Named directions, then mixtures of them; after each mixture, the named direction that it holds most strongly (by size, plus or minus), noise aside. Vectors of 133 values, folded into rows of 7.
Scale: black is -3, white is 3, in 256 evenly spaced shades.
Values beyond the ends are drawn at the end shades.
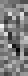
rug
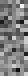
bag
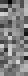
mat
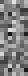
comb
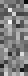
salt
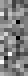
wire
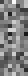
comb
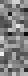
comb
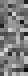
salt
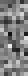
rug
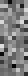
bag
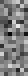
bag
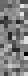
bag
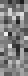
rug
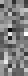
comb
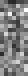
comb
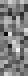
rug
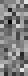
salt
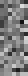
bag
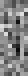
rug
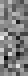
wire
